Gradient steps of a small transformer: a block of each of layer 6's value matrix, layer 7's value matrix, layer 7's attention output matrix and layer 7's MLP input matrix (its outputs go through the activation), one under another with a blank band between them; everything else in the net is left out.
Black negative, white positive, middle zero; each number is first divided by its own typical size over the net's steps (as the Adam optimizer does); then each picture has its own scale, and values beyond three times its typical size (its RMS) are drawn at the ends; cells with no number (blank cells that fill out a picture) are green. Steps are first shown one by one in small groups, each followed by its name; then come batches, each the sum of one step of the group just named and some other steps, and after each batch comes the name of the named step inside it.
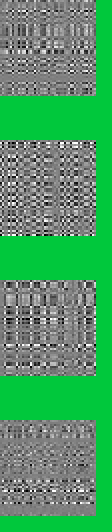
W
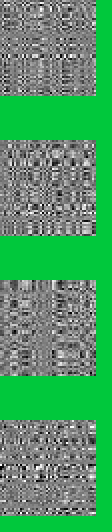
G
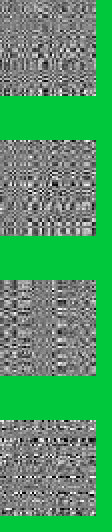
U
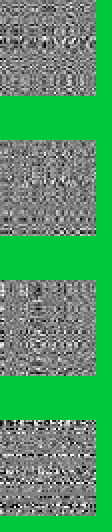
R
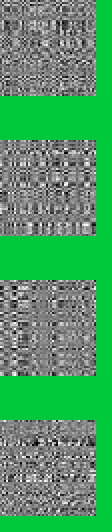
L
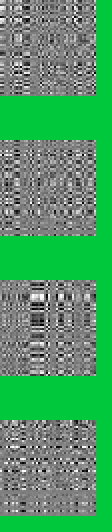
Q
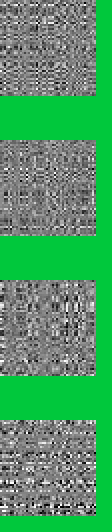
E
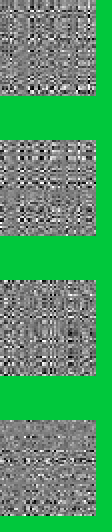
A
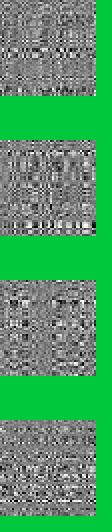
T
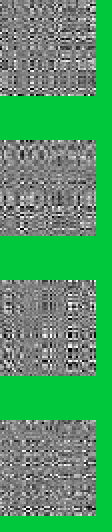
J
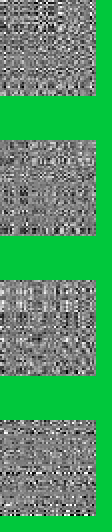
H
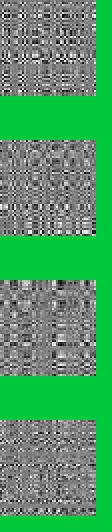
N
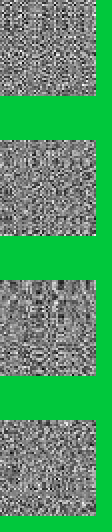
N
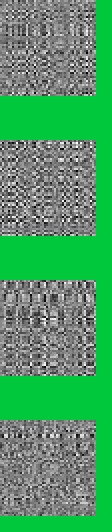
W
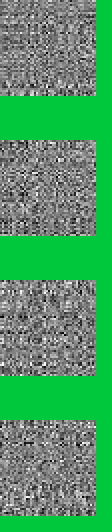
H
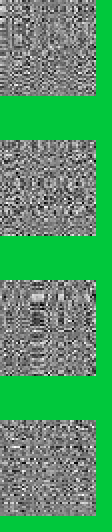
Q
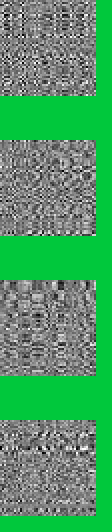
N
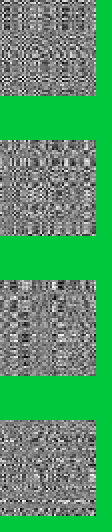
N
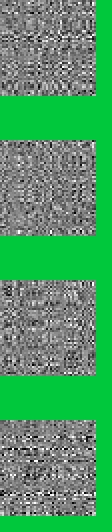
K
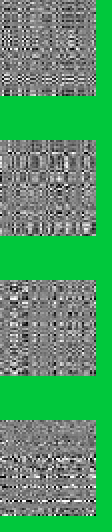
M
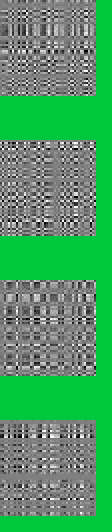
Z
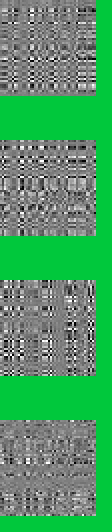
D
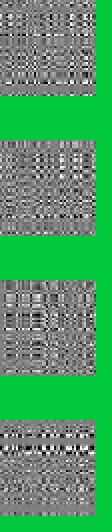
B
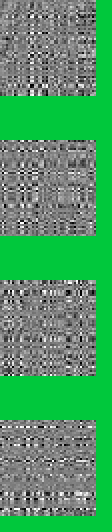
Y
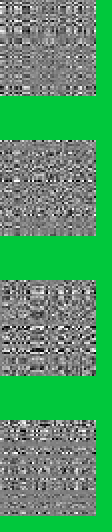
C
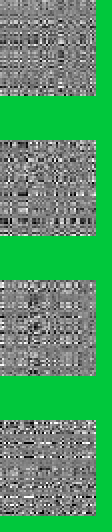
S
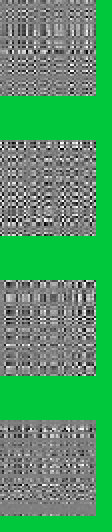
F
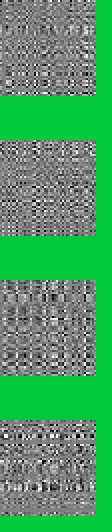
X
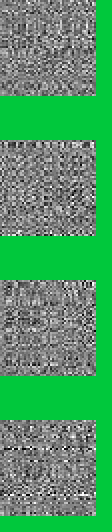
K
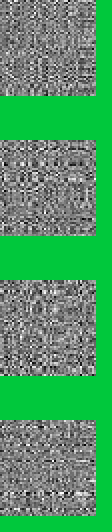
Y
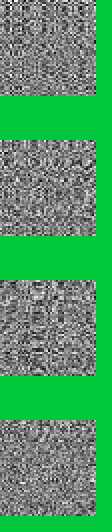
C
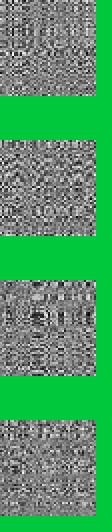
F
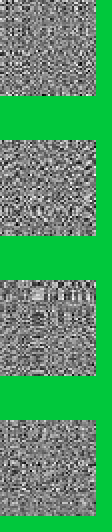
F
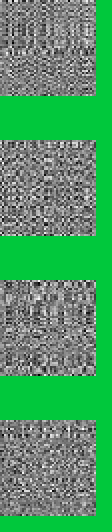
F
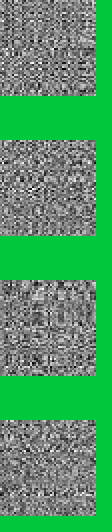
K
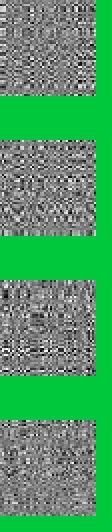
D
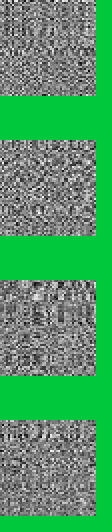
Z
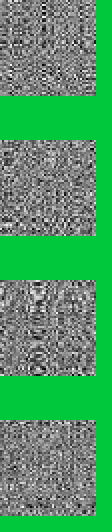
Z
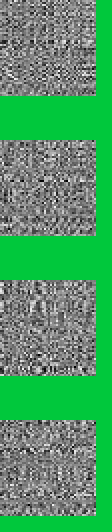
K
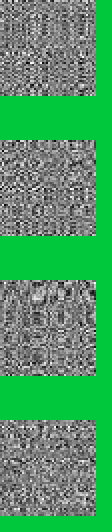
Y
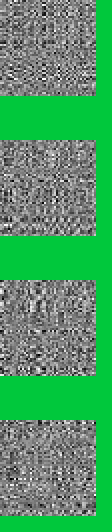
D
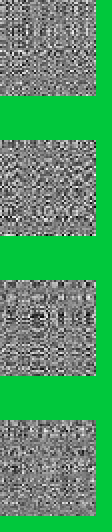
F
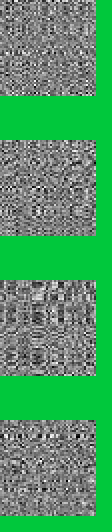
X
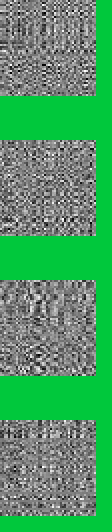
Z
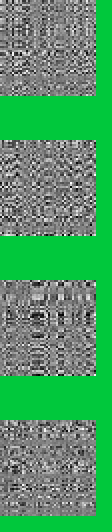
F
